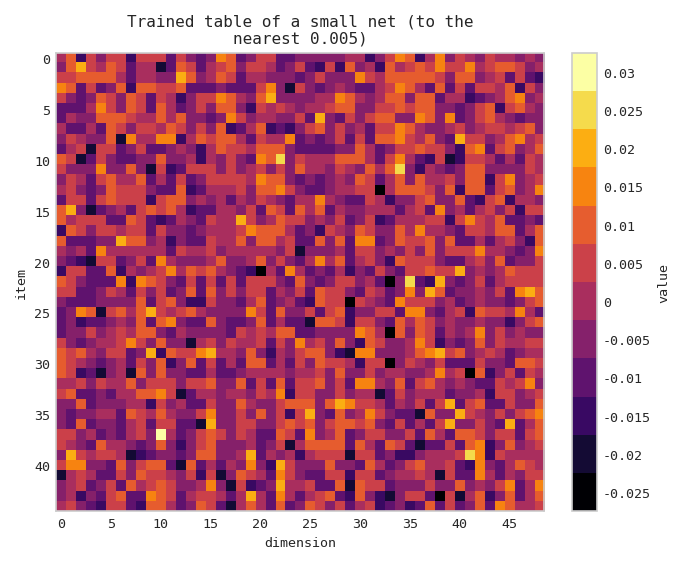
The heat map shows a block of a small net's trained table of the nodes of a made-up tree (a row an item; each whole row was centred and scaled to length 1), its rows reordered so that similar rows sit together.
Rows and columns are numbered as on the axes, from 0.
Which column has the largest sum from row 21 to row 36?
15
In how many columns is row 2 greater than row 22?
22
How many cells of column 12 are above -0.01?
32
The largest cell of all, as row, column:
37, 10
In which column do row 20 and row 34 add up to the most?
28
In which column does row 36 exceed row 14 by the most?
45
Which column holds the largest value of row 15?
1
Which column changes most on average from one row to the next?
40
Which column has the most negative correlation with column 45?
26
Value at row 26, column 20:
0.01
